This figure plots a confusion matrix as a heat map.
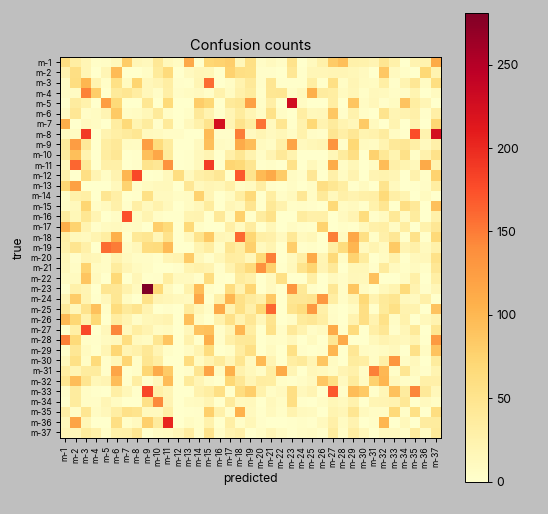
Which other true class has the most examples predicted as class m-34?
m-5
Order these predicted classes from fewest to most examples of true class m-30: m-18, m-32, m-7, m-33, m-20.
m-32, m-18, m-7, m-20, m-33
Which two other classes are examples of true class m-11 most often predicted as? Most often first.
m-15, m-2
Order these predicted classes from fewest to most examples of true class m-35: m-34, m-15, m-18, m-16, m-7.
m-34, m-16, m-7, m-15, m-18
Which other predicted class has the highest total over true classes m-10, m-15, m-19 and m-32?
m-6
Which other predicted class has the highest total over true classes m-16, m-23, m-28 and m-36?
m-9
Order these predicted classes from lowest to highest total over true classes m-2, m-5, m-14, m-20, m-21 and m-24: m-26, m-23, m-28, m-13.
m-28, m-13, m-26, m-23
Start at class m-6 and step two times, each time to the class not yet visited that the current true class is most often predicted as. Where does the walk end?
m-3
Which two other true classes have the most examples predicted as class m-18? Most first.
m-12, m-8
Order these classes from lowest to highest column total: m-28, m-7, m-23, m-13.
m-28, m-13, m-7, m-23
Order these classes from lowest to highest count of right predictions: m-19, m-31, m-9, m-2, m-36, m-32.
m-36, m-2, m-19, m-32, m-9, m-31
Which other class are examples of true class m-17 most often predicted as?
m-1
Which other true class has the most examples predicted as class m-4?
m-25
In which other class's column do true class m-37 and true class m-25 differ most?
m-21
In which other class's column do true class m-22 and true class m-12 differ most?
m-8
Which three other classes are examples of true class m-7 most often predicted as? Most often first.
m-16, m-20, m-1
